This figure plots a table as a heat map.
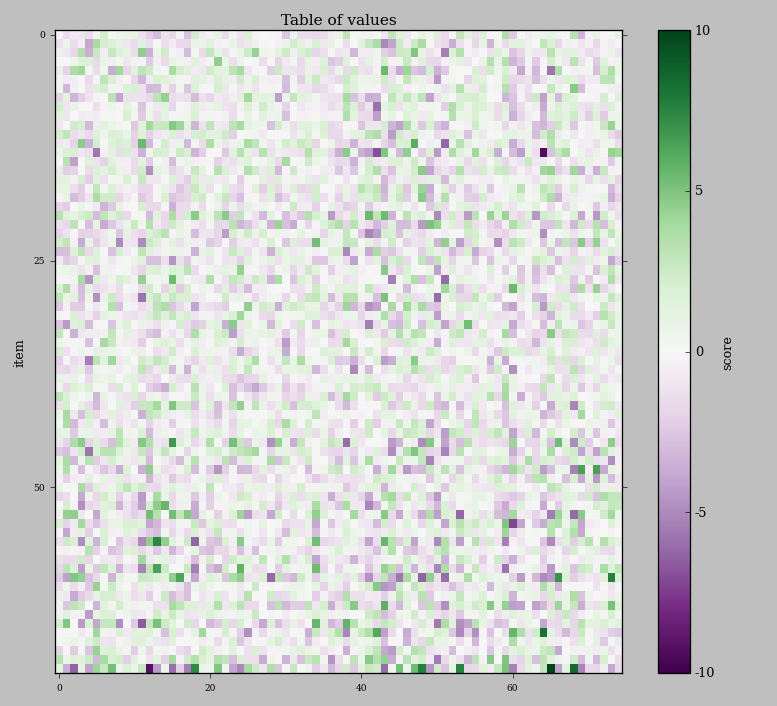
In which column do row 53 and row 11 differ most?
65
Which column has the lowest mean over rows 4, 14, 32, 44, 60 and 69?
51
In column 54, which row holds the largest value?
32
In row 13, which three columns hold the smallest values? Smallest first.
64, 42, 5
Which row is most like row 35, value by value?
38
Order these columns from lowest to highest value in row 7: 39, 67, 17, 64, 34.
64, 39, 17, 34, 67
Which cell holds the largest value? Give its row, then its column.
70, 65
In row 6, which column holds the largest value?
68
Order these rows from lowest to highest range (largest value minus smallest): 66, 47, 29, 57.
57, 47, 29, 66
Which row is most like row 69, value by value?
20
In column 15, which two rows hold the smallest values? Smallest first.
70, 25
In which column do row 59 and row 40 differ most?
59
